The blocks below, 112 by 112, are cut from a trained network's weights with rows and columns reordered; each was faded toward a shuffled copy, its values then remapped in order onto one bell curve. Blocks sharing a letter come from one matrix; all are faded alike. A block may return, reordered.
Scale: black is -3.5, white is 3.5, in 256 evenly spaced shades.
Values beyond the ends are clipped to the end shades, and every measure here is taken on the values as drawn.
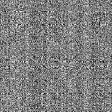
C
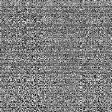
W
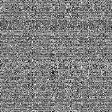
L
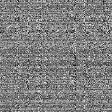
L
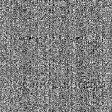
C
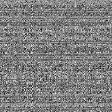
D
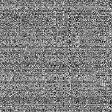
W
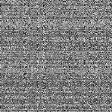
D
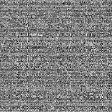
D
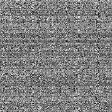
W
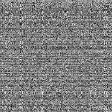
D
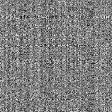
C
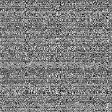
L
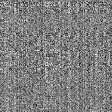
C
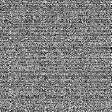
D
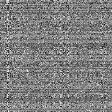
D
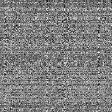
D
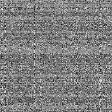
L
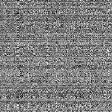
D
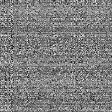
W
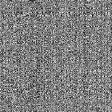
C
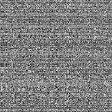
D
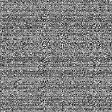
D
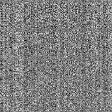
C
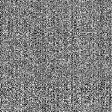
C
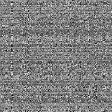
W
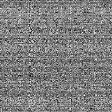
W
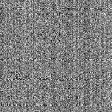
C
